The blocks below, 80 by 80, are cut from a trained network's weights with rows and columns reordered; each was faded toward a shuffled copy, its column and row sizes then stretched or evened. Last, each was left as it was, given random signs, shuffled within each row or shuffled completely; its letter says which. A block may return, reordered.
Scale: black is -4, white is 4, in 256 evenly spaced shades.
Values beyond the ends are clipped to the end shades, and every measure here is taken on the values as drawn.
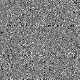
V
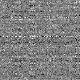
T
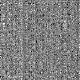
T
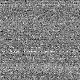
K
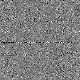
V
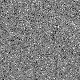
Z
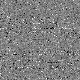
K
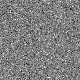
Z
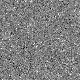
Z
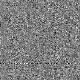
V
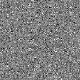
T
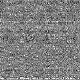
T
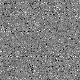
K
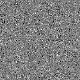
V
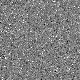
Z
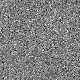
Z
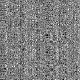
T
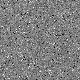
Z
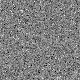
Z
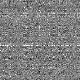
T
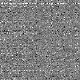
T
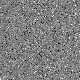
Z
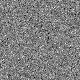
Z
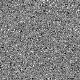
K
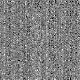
T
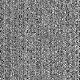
T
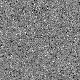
Z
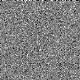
V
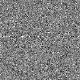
V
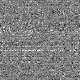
T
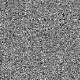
V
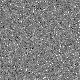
Z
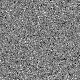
Z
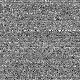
K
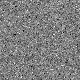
Z
